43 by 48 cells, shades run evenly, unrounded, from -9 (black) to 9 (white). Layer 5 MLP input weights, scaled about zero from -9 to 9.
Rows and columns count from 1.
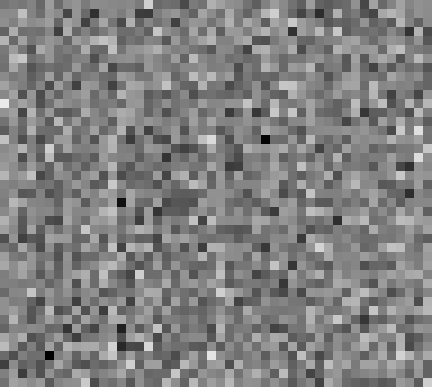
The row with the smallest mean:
37
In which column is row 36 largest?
38
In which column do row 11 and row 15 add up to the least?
44
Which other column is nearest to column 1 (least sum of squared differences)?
40
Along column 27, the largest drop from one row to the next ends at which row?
34
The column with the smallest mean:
5
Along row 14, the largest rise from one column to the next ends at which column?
7
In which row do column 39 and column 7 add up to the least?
4
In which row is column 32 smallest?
32
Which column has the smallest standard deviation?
2
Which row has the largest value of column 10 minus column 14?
39
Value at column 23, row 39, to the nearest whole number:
-3
